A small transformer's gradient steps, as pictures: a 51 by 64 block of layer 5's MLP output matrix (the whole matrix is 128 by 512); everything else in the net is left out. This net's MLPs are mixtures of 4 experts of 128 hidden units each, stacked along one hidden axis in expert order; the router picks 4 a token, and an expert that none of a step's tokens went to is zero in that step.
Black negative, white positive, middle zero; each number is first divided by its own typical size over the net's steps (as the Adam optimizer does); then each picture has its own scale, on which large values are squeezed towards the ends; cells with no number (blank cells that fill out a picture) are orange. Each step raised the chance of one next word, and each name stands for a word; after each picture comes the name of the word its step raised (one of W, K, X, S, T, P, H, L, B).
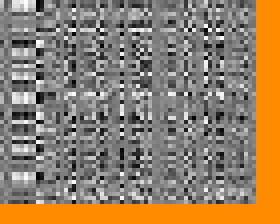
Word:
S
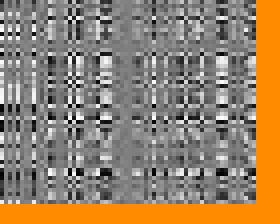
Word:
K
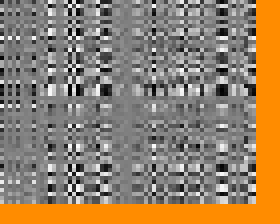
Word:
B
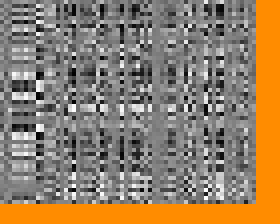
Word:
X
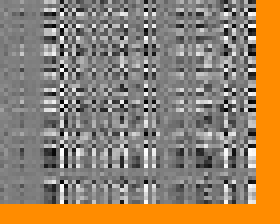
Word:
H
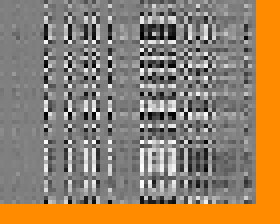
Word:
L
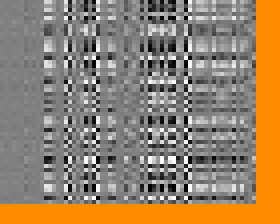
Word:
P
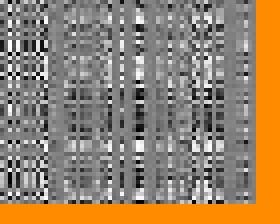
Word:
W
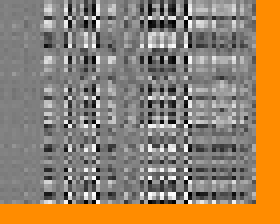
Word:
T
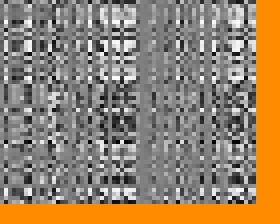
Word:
W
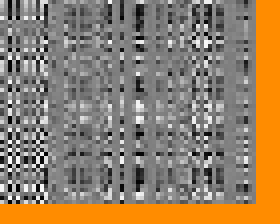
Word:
P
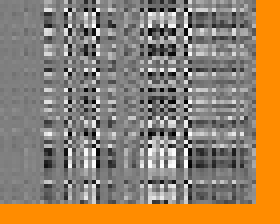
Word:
H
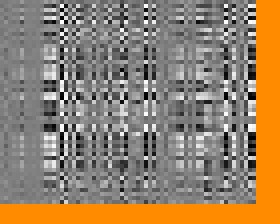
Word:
X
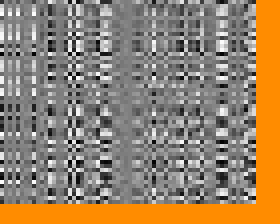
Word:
W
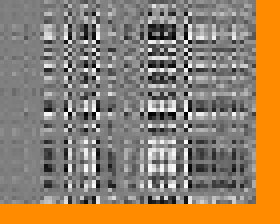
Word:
L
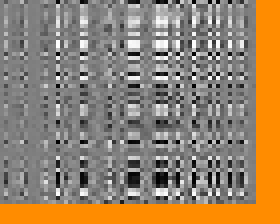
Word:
W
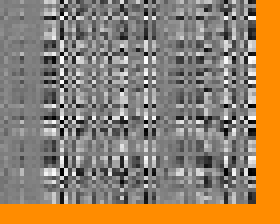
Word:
K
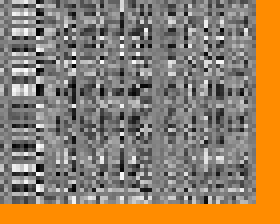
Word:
B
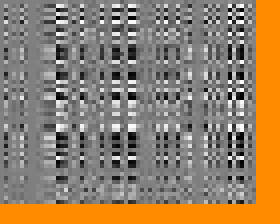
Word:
X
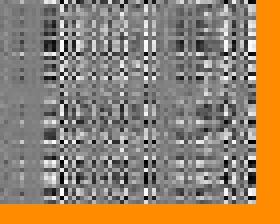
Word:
W
